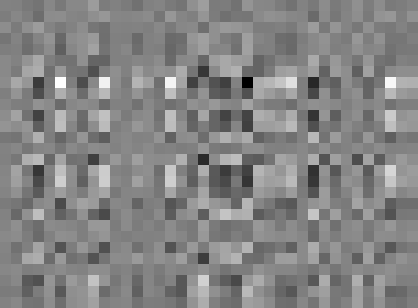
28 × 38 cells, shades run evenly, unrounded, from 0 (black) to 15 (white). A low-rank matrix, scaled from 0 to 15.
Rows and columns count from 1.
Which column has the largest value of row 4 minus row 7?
19
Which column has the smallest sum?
29
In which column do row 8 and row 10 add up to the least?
23
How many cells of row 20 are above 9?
8
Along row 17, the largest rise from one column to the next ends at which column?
24
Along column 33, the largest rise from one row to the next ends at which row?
16
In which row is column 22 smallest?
26
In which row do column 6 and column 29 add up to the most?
15
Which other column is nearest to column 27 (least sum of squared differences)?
6
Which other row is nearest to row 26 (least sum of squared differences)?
28
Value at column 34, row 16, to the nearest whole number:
5
